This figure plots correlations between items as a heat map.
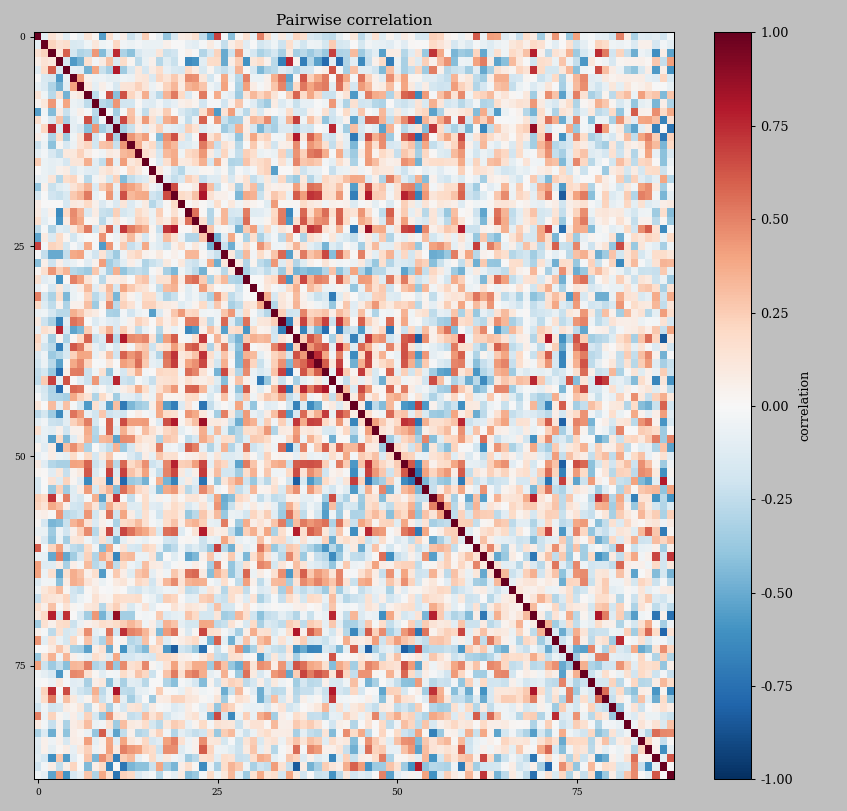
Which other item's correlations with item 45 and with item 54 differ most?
49
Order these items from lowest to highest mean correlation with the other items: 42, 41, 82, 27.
27, 41, 82, 42
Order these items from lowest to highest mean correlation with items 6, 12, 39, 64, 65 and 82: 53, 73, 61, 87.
73, 53, 87, 61
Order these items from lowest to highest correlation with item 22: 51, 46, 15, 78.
78, 15, 46, 51
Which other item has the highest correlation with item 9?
83
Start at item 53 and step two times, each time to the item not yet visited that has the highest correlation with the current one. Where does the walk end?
44
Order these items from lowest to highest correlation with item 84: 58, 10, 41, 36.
58, 41, 36, 10
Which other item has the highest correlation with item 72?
81
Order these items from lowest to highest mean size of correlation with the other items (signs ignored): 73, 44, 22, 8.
8, 22, 44, 73
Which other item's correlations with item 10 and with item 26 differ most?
40
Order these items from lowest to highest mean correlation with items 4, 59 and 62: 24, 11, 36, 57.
11, 57, 24, 36
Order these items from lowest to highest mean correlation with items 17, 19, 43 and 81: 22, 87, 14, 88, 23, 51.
88, 14, 87, 23, 22, 51
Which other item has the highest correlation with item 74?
41
